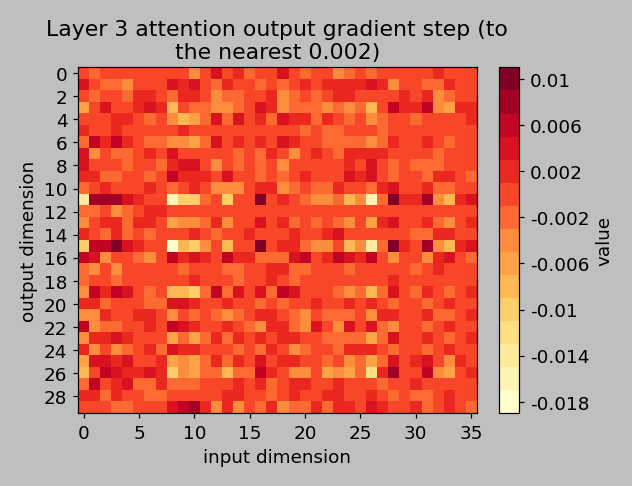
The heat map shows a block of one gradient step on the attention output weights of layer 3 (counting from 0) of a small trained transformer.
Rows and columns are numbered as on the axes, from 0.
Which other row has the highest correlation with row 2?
10
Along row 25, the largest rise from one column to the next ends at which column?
1
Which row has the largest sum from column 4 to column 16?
16
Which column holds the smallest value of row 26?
26
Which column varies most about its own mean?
8
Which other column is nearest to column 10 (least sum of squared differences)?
9
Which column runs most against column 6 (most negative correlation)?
19
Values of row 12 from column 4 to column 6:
-0.002 0 0.002
